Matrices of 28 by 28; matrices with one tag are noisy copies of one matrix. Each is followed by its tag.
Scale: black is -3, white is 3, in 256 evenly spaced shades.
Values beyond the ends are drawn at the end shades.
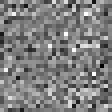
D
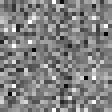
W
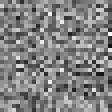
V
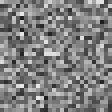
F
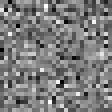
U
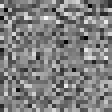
U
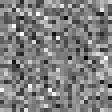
F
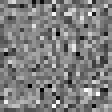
D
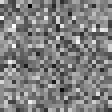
W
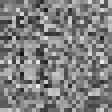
F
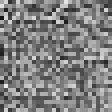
U
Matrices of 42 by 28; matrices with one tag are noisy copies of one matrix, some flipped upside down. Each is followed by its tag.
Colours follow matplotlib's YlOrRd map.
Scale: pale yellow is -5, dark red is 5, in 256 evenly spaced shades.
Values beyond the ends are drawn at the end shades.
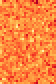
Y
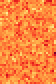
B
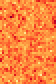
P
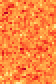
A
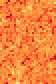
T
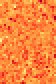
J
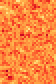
A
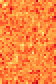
Y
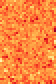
B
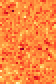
A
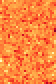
B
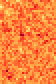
A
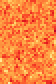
B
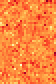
B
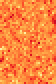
P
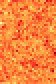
B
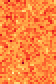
T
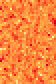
P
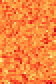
B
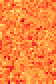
T
